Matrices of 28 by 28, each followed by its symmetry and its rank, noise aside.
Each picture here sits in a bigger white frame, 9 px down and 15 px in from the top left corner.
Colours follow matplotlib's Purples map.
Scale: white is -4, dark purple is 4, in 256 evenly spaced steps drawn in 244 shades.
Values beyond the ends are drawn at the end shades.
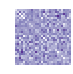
symmetric, rank six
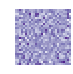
no symmetry, rank six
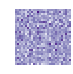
no symmetry, rank six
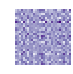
no symmetry, rank three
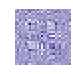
symmetric, rank three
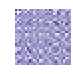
symmetric, rank four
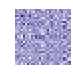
no symmetry, rank six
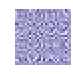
antisymmetric, rank four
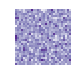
antisymmetric, rank six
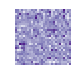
no symmetry, rank six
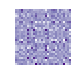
antisymmetric, rank four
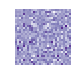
antisymmetric, rank six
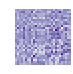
antisymmetric, rank four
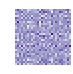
no symmetry, rank four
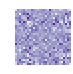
symmetric, rank six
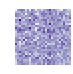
no symmetry, rank six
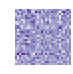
antisymmetric, rank six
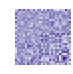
symmetric, rank four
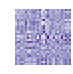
no symmetry, rank four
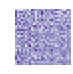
antisymmetric, rank six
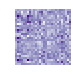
no symmetry, rank four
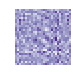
antisymmetric, rank six
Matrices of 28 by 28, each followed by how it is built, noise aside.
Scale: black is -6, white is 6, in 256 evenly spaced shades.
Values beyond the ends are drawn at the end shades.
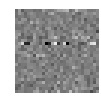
uneven rows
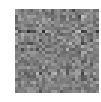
low rank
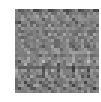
repeating columns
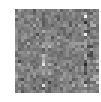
uneven columns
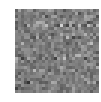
uneven rows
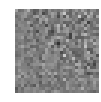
upper triangular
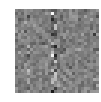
uneven columns
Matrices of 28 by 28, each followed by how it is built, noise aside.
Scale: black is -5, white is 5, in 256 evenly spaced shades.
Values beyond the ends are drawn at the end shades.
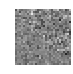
upper triangular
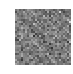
Toeplitz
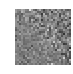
upper triangular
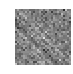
Toeplitz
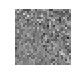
upper triangular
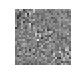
block diagonal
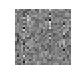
uneven columns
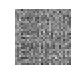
blocks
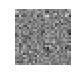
low rank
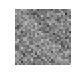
Toeplitz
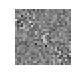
block diagonal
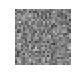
blocks
